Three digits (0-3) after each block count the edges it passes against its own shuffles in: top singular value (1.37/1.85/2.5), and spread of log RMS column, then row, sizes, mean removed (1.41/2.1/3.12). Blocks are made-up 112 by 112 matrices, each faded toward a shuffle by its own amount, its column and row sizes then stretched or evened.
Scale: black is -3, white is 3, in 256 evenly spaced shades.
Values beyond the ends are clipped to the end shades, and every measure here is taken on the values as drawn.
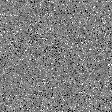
0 0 1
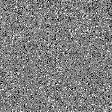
0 1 1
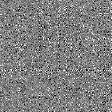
2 2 2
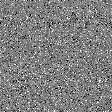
0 0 1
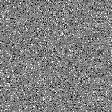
2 0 0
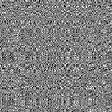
3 0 2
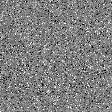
0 0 1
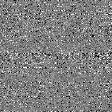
0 1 3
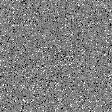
0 1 1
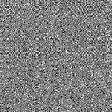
3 0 1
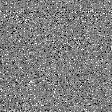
1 0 2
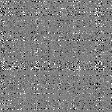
0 3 3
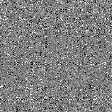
2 1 2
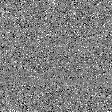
0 0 2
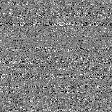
1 0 3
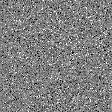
0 1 0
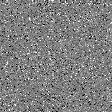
1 0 1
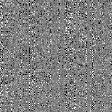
2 3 1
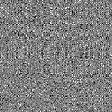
3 1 1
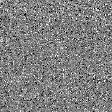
1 1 1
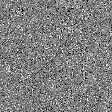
1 1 0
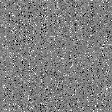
1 2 1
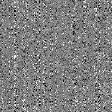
2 3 1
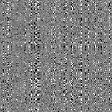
3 3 2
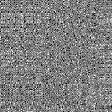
3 1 0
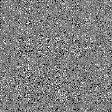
0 2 2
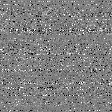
1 0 3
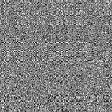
3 1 2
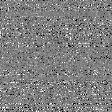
1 0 3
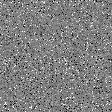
0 0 1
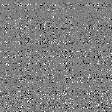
0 2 3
